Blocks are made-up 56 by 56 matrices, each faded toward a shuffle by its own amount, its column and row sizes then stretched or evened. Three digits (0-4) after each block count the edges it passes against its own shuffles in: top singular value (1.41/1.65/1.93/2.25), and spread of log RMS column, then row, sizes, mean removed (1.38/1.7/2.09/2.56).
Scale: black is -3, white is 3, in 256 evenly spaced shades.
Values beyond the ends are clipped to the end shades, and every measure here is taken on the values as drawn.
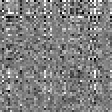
4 4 4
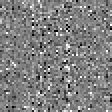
0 4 1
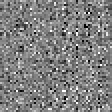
3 3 1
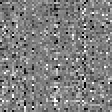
2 4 1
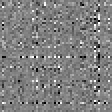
3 4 3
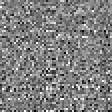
3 0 3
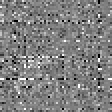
2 3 4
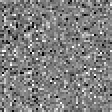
2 2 0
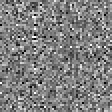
1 2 1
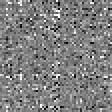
0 3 3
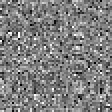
3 2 0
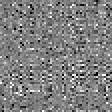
4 3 2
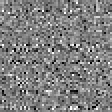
3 1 3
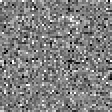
0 1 2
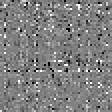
2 3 3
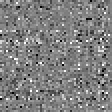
1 3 4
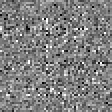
2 1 3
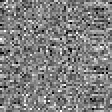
3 1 0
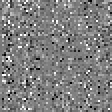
0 4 1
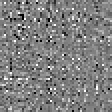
2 3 2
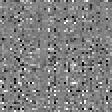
2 4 4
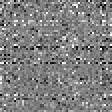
3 2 4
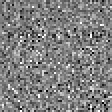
1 2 2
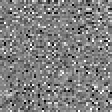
3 1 1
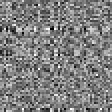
4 1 3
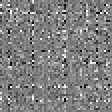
1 4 4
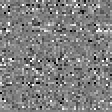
1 2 4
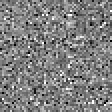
1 1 1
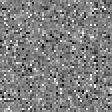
0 2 1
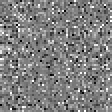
2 0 0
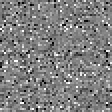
1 0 1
